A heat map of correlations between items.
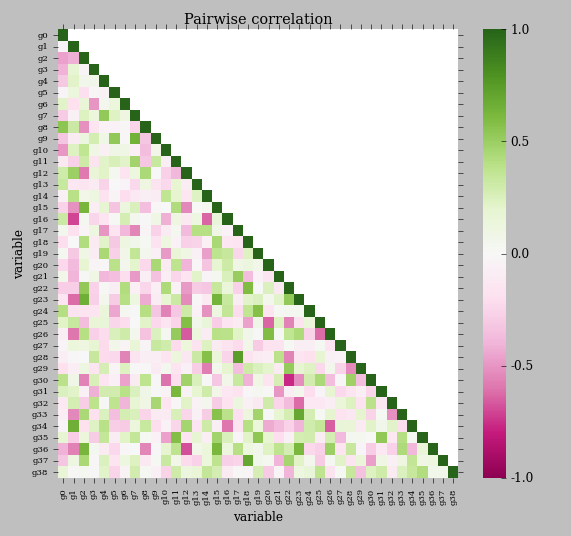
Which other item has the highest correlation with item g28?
g17
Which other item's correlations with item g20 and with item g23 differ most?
g32
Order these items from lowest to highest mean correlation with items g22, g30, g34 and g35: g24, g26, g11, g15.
g26, g11, g15, g24
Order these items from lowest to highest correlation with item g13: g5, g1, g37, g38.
g37, g1, g5, g38
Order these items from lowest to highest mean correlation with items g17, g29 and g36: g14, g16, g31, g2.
g31, g14, g16, g2
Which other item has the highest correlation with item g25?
g12
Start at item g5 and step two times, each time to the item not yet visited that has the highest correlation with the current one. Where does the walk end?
g7
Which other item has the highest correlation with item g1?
g34
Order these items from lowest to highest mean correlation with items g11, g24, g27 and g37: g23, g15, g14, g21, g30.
g21, g30, g14, g23, g15
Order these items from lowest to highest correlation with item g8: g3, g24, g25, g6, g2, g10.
g2, g10, g3, g6, g25, g24
